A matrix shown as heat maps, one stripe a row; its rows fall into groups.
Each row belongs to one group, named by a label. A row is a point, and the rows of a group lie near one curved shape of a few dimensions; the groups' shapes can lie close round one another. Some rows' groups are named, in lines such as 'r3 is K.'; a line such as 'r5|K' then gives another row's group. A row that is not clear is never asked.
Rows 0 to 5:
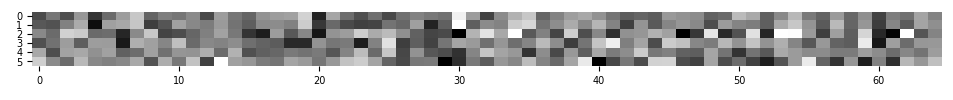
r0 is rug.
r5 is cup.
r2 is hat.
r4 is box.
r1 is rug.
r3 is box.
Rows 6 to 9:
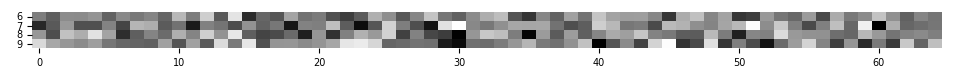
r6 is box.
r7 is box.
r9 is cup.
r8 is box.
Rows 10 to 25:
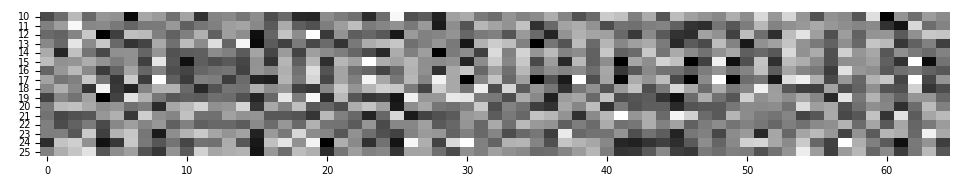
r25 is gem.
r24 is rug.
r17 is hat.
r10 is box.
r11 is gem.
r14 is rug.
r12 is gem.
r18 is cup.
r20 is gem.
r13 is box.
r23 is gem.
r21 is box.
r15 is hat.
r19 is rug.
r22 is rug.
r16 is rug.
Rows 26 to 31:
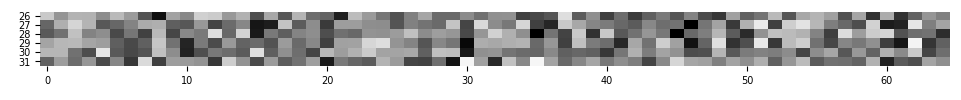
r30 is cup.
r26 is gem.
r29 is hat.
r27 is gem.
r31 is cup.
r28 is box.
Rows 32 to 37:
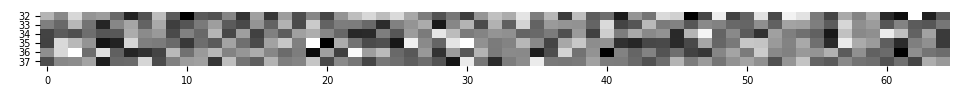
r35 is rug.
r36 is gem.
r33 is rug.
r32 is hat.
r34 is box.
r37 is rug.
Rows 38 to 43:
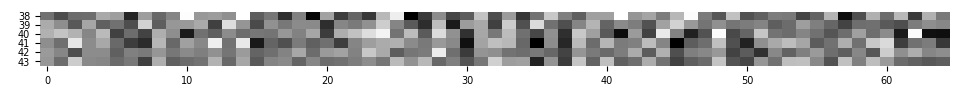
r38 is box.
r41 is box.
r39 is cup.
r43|box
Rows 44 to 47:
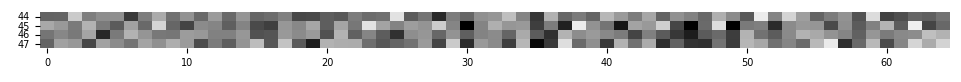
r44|box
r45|hat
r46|gem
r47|gem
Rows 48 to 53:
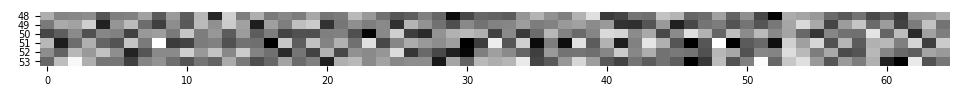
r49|gem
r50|box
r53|gem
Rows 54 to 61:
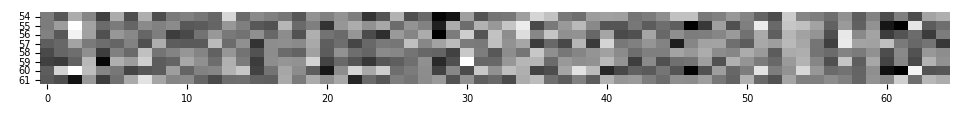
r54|rug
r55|gem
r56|rug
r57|box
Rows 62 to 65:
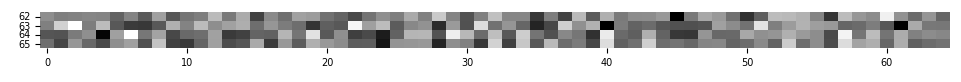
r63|gem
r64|rug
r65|rug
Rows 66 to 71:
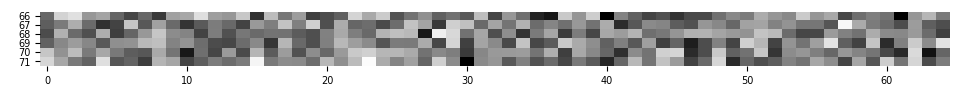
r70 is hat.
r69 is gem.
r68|cup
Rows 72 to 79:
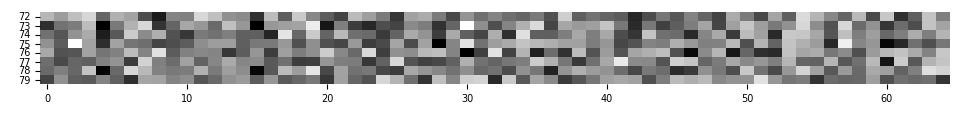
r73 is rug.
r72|gem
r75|rug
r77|box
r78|gem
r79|cup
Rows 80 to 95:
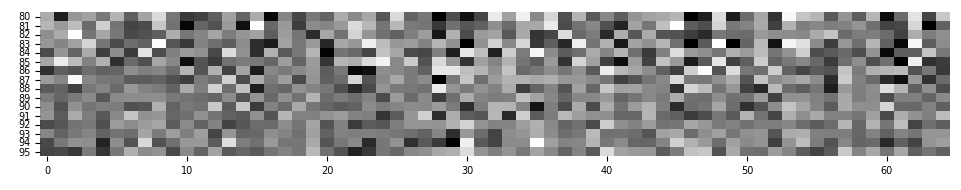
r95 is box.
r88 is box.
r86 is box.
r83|hat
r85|hat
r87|rug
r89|rug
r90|box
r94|rug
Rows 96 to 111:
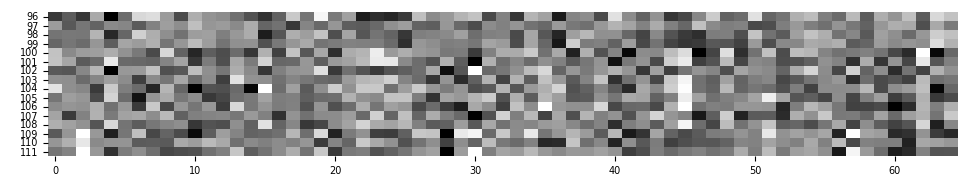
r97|box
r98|gem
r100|hat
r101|cup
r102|rug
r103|cup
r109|rug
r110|gem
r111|rug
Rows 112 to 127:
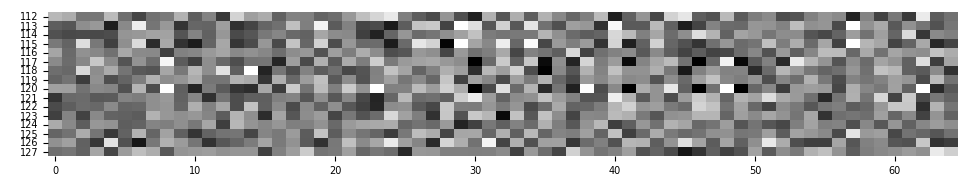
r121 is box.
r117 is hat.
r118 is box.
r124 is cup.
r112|cup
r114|box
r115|rug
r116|gem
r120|hat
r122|box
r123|cup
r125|rug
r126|cup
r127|gem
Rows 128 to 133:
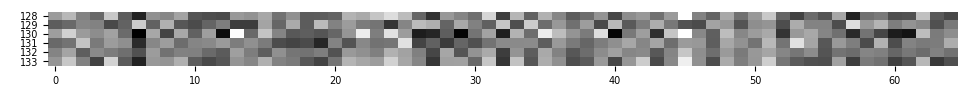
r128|cup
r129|rug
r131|box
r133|cup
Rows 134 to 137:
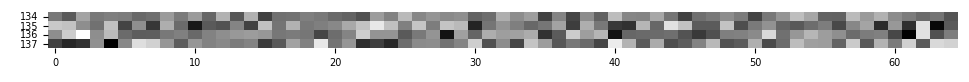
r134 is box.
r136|gem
